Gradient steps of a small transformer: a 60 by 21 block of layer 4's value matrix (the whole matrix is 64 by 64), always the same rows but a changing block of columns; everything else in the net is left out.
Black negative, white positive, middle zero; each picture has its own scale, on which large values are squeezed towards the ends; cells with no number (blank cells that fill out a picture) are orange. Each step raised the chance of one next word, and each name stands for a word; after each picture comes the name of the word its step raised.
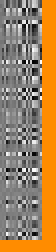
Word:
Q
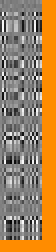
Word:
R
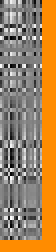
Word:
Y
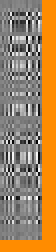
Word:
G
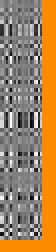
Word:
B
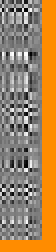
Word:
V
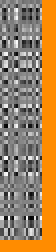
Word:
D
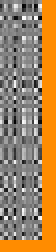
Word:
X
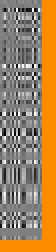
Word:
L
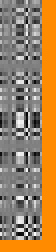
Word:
B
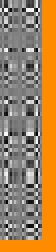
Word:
L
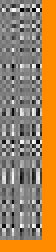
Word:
L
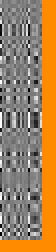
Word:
B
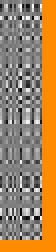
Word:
X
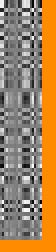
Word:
Y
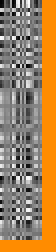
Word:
Y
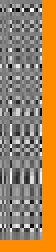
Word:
L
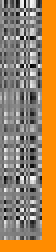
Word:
Y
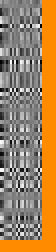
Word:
Q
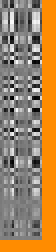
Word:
R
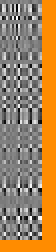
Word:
X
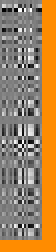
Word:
L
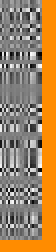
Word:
V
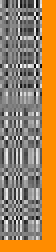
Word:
Y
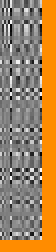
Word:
Q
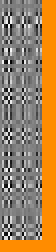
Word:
Q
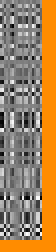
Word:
B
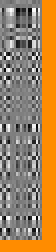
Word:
D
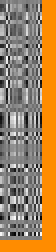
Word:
B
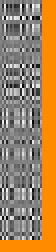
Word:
X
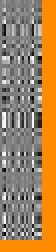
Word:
B
